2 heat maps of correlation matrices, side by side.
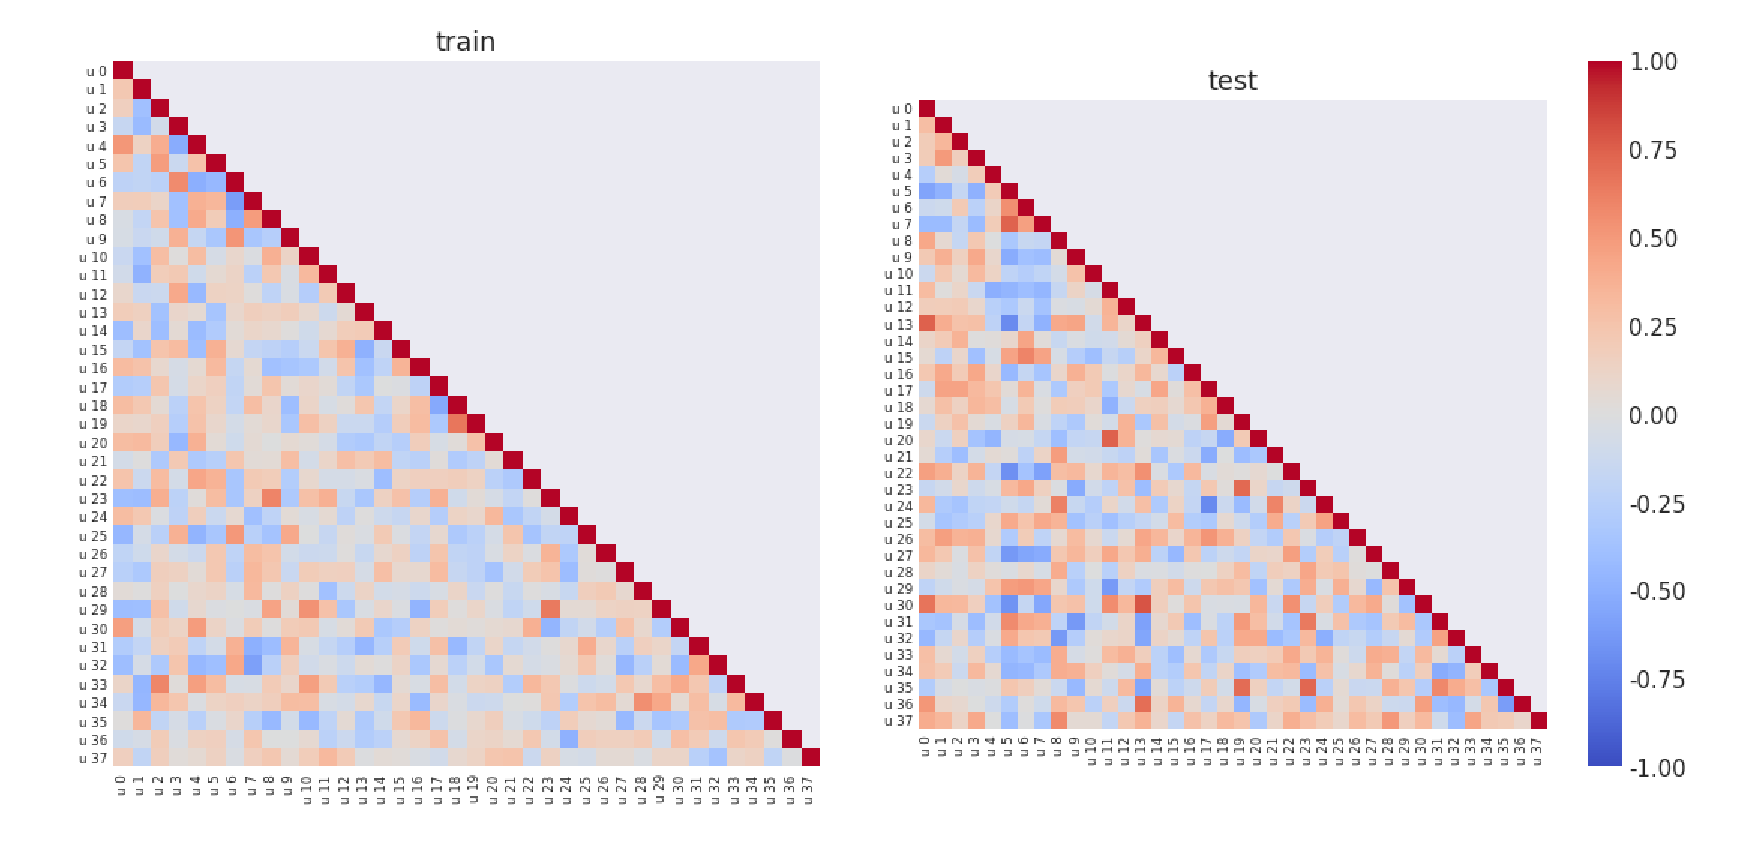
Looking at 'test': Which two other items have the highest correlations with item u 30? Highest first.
u 13, u 0
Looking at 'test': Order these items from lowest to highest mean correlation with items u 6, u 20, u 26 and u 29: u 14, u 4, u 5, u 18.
u 4, u 18, u 5, u 14
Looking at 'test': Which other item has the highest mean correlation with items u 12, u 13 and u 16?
u 30
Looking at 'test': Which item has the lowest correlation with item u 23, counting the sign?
u 9
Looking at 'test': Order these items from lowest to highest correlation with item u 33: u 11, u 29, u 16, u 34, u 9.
u 29, u 9, u 16, u 34, u 11
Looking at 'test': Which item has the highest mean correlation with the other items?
u 37
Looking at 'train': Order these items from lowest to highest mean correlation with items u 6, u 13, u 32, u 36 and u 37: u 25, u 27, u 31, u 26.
u 27, u 26, u 31, u 25
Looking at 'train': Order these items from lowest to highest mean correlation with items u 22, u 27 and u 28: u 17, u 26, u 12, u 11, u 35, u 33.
u 35, u 11, u 12, u 26, u 17, u 33
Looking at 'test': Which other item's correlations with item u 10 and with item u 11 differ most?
u 20
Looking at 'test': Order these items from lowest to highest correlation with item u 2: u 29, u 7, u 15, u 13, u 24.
u 24, u 7, u 29, u 15, u 13
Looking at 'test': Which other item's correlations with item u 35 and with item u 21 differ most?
u 19
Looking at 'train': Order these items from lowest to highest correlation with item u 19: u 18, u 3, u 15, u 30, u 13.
u 3, u 13, u 30, u 15, u 18
